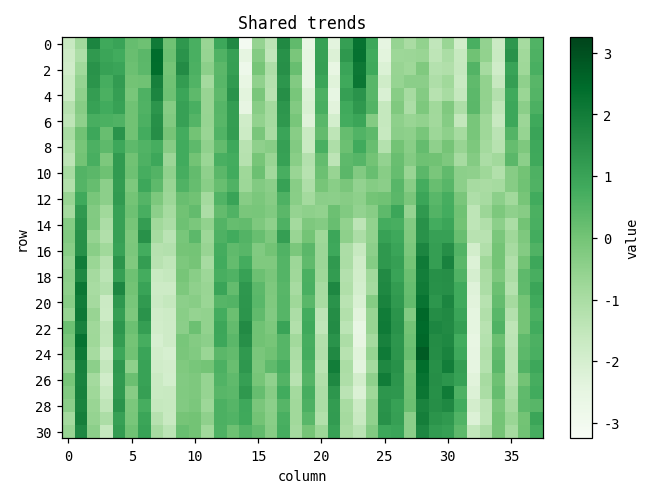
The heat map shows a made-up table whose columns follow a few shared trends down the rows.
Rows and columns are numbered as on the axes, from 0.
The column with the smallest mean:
32
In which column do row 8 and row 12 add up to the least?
19
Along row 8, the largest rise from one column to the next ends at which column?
20
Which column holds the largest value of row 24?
28
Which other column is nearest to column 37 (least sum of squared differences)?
12
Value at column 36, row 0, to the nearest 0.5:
-1
